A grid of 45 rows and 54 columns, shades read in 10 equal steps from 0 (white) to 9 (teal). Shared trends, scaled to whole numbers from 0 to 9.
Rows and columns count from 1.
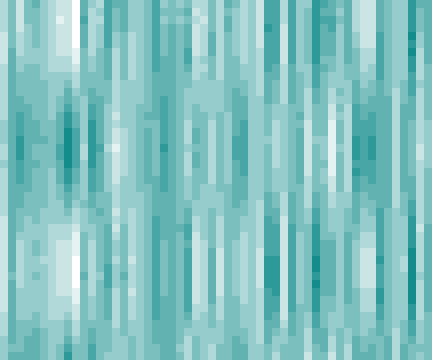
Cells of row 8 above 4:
27
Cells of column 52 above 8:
9
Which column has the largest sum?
52
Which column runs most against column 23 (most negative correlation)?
53
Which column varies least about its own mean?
32
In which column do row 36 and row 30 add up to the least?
10
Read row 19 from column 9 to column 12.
9 7 3 8
